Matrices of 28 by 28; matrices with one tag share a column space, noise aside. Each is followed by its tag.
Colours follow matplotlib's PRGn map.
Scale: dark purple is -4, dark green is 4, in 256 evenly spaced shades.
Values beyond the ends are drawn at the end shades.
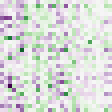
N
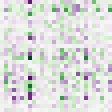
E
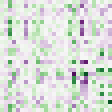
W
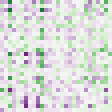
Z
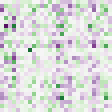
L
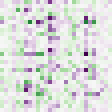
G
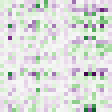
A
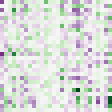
Z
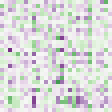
Z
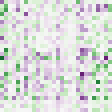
E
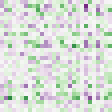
L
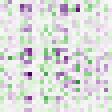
E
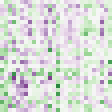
W
